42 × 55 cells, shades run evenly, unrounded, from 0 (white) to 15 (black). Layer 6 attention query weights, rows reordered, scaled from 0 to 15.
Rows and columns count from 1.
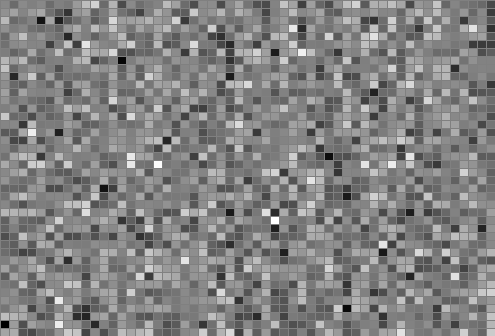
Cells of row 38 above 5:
47
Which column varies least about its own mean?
6
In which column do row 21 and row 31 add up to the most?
26
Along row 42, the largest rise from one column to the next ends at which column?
27
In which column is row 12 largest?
42
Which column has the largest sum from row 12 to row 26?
37
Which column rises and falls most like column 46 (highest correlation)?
15
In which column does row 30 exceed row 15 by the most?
1
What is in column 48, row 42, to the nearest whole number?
8
